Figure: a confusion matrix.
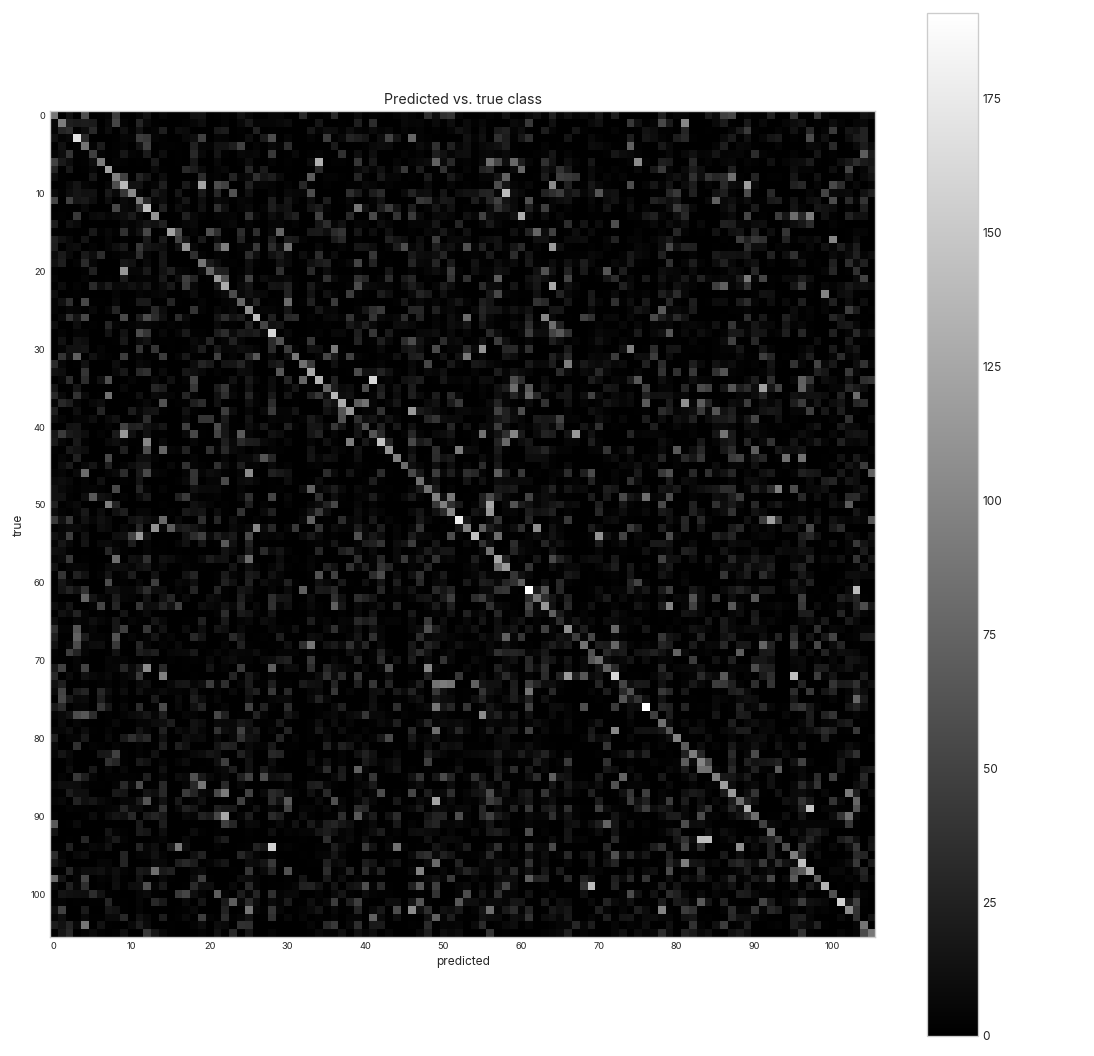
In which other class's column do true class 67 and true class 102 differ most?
46
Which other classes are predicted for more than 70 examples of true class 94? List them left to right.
16, 28, 44, 88
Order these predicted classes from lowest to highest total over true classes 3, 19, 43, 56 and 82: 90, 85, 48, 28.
85, 48, 28, 90
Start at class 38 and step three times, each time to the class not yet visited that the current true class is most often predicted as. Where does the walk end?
78
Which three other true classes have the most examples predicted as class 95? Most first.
72, 13, 98
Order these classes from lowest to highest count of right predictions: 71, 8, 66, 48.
71, 48, 8, 66
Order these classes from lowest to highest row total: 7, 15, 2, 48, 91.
2, 91, 7, 48, 15
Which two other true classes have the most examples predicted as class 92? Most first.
52, 98
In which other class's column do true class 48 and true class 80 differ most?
93
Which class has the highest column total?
61
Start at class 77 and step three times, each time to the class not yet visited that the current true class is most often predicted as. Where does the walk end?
64
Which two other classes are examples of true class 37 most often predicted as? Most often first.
81, 40
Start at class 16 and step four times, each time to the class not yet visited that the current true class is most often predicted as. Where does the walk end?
97
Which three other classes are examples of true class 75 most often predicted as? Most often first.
103, 73, 1
